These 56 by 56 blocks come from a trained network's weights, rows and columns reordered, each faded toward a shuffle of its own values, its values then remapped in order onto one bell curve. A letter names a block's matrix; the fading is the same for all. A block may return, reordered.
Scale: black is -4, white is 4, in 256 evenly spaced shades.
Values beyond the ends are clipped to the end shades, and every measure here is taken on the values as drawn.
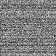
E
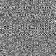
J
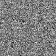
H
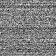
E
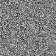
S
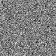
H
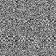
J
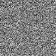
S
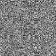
S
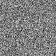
H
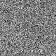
H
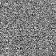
S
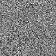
S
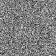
H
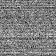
E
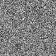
H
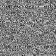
J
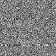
S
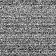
E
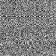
J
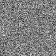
S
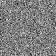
H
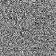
S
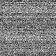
E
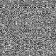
J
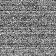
E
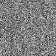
S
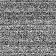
E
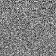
S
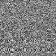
S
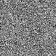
H
